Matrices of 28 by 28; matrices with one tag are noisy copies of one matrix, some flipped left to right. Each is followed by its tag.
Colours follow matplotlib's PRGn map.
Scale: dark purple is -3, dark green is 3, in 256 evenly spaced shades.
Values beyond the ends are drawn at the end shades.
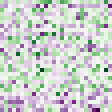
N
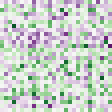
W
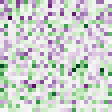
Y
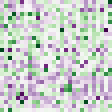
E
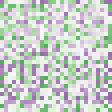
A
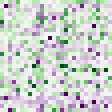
N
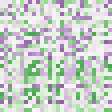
Y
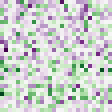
Y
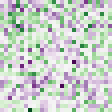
E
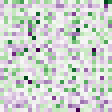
N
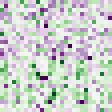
Y
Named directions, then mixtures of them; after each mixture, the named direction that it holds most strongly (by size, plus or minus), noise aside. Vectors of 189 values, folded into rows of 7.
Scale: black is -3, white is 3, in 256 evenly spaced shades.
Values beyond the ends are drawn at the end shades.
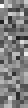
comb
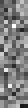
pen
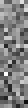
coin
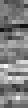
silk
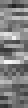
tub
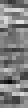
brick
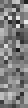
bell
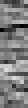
silk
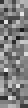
pen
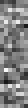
brick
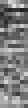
brick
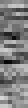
tub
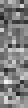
brick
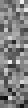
coin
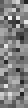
bell
